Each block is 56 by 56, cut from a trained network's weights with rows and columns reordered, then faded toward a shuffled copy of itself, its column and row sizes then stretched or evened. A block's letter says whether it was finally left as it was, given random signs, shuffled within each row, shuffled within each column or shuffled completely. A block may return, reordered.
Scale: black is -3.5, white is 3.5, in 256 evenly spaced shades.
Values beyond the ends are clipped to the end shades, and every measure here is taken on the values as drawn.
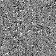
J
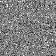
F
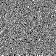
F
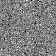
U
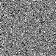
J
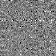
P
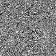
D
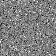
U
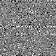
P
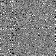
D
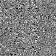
D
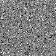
J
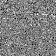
F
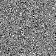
J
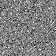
U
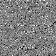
F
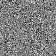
J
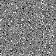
J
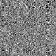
P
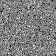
U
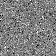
U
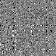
D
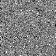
D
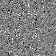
J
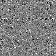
D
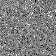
U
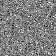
U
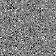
P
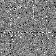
D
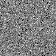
J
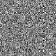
P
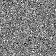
U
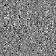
P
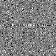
P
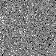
J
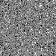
J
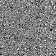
D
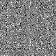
D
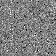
U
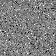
U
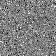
U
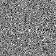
D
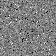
U
